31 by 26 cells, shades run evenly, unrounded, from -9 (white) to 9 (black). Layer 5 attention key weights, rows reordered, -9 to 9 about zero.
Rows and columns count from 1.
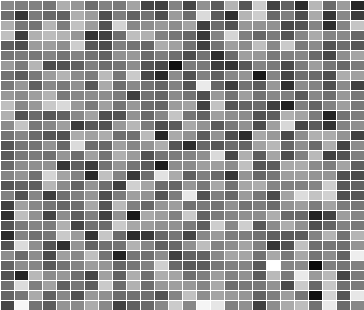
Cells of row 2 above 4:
4
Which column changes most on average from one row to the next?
10
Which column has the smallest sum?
18
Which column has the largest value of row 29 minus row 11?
5
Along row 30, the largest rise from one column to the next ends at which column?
25
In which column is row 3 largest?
24
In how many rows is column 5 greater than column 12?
12
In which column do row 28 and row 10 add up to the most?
2
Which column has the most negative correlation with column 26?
23
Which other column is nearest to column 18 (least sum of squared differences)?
3
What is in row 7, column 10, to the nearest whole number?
-1
